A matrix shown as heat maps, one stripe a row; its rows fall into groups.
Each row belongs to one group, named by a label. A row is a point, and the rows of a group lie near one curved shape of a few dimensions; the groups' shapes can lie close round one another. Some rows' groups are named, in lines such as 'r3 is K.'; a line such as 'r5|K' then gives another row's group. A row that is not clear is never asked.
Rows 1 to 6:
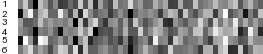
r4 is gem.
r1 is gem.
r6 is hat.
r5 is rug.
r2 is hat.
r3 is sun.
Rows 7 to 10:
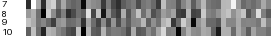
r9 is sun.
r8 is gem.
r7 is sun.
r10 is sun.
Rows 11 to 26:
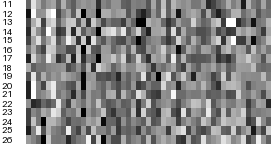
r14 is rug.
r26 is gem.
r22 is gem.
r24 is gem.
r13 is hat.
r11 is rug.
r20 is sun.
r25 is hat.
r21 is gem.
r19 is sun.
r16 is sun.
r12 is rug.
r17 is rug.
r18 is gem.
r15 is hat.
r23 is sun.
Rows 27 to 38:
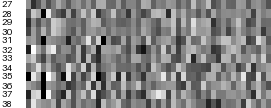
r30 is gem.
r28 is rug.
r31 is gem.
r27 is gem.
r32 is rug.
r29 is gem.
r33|sun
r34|hat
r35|rug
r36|gem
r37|rug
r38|rug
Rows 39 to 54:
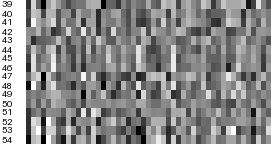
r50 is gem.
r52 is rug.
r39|gem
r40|rug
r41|rug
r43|gem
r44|gem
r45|gem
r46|gem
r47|rug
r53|hat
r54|rug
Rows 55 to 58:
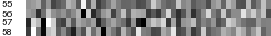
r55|hat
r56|sun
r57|rug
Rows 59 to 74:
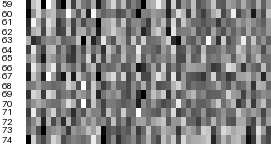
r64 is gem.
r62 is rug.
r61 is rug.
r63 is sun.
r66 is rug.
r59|rug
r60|hat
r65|gem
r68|hat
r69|rug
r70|hat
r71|gem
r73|gem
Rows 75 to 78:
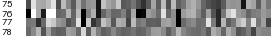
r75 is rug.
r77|sun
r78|hat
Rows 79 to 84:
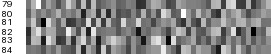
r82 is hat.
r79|hat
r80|sun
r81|gem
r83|rug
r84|sun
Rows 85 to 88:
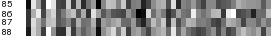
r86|hat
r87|rug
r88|rug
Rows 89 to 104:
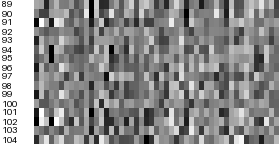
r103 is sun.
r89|sun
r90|sun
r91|rug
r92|gem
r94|gem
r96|gem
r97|rug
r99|gem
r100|gem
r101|rug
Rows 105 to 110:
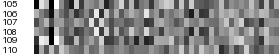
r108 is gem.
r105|rug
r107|hat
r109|rug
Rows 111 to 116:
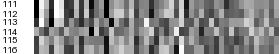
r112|rug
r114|sun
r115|rug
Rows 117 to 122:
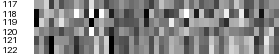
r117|hat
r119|sun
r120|hat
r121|gem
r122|gem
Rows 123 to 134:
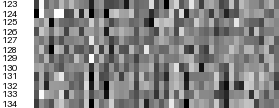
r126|rug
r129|hat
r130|sun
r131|sun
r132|sun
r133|rug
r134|sun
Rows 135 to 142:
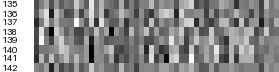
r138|gem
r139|sun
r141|sun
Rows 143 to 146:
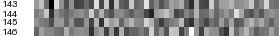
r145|gem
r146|sun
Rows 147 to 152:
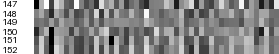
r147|hat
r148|gem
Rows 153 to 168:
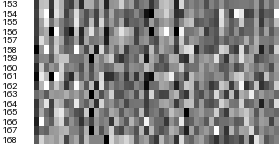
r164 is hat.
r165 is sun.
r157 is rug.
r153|rug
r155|hat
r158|hat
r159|sun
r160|gem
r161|rug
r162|hat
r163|sun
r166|gem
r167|sun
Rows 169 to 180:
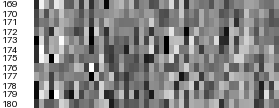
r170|gem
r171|gem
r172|sun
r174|sun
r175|rug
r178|hat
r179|rug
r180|gem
